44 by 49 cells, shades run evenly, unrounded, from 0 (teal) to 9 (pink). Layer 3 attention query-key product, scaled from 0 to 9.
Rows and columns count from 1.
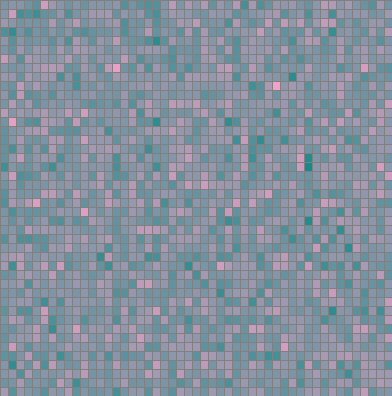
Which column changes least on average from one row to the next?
31
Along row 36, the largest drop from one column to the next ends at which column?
7
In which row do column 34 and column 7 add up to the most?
22
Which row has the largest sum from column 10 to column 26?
38
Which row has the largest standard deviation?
30
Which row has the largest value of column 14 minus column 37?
27
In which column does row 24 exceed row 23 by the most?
11
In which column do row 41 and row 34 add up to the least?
6
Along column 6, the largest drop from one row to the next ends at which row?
2
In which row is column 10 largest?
37
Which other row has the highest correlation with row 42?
28
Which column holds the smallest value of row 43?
10
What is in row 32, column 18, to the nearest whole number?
7
